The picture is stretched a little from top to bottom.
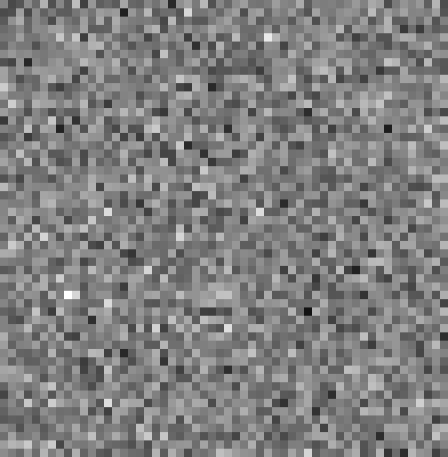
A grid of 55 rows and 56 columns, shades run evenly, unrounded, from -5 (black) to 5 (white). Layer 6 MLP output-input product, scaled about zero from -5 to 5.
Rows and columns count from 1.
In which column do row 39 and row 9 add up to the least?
33
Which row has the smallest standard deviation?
7
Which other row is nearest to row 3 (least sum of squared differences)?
48
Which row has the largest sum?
49
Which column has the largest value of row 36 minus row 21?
9
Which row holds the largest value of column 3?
19
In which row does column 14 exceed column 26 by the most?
38
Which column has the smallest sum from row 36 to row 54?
17
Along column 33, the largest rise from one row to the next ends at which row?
26
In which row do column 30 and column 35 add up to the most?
5
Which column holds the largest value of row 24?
27
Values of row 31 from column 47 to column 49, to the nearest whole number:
-3 0 1
